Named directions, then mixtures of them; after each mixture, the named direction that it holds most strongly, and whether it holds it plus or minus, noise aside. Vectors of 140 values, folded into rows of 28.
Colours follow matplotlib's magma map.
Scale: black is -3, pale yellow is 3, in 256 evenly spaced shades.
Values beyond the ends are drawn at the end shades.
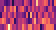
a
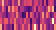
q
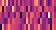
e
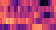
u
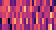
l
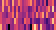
q, plus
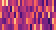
e, plus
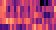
u, plus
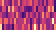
q, plus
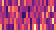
q, plus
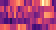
u, minus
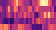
u, minus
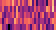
a, minus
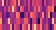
q, plus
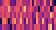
l, plus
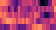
u, plus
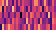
e, plus
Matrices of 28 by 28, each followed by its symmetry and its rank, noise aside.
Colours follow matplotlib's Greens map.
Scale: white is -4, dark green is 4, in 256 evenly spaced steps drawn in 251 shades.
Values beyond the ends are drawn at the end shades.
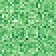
no symmetry, rank eight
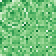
symmetric, rank four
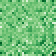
symmetric, rank four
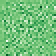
antisymmetric, rank six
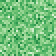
no symmetry, rank eight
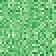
no symmetry, rank six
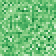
symmetric, rank eight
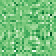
antisymmetric, rank four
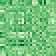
no symmetry, rank four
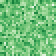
no symmetry, rank eight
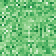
no symmetry, rank eight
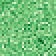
symmetric, rank six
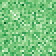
symmetric, rank eight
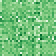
no symmetry, rank four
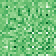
symmetric, rank four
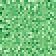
antisymmetric, rank eight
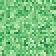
no symmetry, rank eight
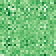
antisymmetric, rank four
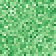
symmetric, rank eight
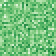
symmetric, rank eight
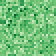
symmetric, rank six
